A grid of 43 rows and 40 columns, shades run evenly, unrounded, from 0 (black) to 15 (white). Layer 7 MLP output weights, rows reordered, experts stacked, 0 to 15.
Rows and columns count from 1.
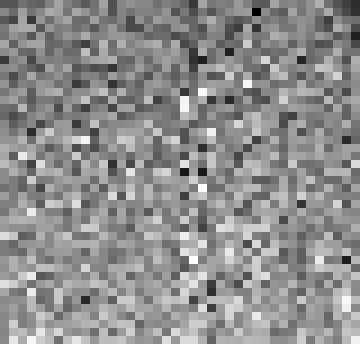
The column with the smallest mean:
13
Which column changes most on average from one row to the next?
21
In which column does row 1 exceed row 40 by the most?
7
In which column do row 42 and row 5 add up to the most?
5
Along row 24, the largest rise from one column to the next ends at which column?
23
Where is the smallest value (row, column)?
2, 29
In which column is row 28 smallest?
32
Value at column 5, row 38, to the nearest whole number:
6
